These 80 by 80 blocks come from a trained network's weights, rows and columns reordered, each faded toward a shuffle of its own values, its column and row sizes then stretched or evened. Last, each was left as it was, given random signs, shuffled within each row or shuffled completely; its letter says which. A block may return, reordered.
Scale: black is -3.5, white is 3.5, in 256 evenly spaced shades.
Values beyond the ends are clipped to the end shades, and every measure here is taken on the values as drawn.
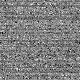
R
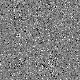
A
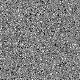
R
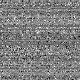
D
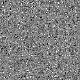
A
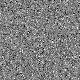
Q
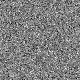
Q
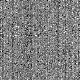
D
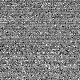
R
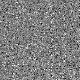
A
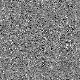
A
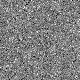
Q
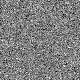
Q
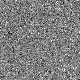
Q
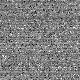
R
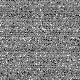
R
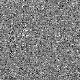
A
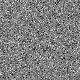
Q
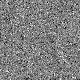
Q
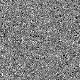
A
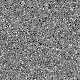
Q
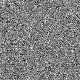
Q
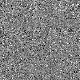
A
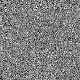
D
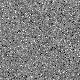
Q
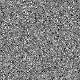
A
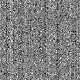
D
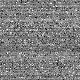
R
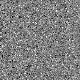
A
